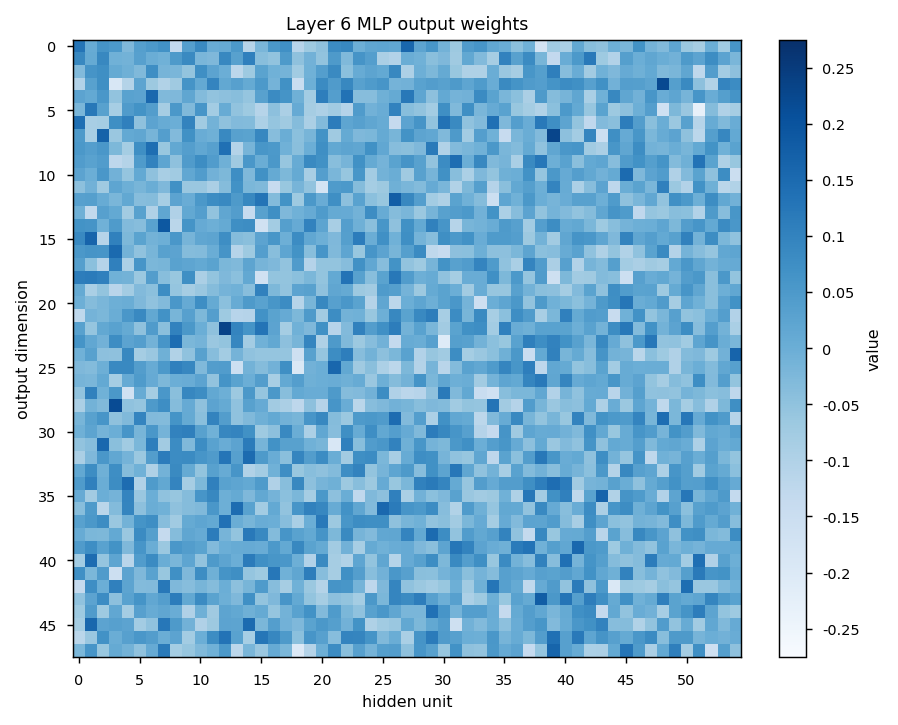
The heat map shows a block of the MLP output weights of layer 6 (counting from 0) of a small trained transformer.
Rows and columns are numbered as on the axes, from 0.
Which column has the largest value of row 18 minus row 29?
22
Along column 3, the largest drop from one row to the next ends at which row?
29
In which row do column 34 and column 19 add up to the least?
30
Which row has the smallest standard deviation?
26
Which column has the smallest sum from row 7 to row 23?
4
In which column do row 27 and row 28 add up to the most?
3
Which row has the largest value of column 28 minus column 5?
34
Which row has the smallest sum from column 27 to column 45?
27
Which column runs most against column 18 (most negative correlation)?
21
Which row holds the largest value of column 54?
24
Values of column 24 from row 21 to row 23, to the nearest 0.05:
-0.05 0.05 -0.05
